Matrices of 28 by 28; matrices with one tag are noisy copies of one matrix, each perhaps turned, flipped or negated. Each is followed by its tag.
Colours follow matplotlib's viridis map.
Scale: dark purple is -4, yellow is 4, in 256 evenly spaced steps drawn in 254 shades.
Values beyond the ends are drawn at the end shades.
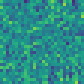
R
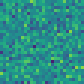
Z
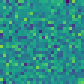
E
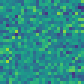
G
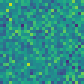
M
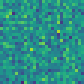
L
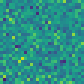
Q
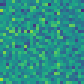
E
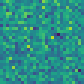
L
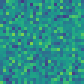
G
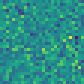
Q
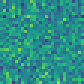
R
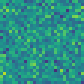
M
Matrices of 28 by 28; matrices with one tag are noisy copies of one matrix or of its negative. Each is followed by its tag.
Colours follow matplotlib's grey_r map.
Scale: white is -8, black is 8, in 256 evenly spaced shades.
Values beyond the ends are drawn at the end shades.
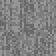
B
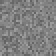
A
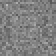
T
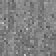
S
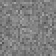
T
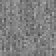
B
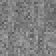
S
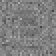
T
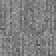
B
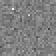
A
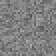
A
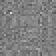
T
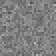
A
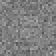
T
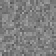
A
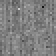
B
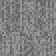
B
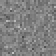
A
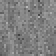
S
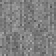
B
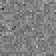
A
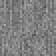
B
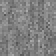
S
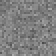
T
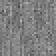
B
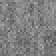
S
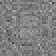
T
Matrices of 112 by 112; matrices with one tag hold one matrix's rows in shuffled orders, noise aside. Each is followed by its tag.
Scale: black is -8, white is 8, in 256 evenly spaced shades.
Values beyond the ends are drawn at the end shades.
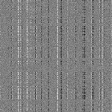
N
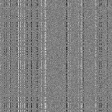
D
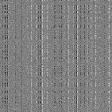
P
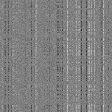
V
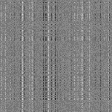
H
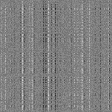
H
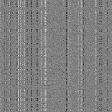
D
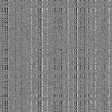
P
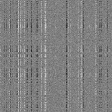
D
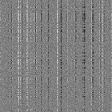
N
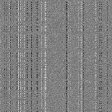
D
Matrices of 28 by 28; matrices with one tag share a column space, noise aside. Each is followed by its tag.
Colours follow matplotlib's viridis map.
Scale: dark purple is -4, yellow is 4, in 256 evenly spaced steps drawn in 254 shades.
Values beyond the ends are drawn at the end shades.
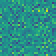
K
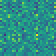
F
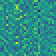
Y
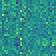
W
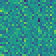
K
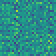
Y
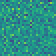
K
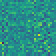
F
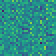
Y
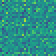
K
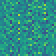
Y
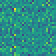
K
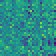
W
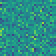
K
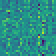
W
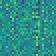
W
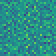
Y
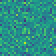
K
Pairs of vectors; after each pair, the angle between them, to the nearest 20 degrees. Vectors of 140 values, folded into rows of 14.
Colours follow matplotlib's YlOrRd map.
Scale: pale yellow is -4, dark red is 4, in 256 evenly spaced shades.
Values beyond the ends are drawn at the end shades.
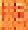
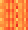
80 degrees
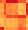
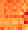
60 degrees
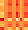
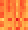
140 degrees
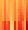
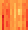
80 degrees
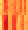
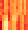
160 degrees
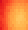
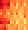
40 degrees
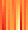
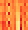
40 degrees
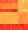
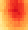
100 degrees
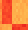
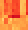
100 degrees
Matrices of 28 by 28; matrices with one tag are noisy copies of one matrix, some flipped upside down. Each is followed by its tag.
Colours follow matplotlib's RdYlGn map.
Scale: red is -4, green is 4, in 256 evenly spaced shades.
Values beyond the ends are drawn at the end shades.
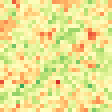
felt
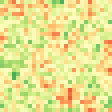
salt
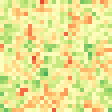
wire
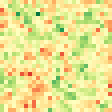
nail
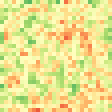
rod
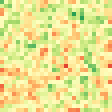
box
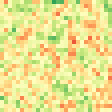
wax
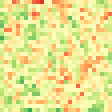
rod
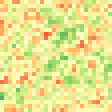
felt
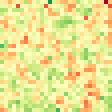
wax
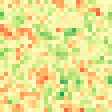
felt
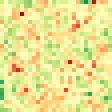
wire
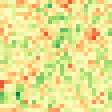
felt
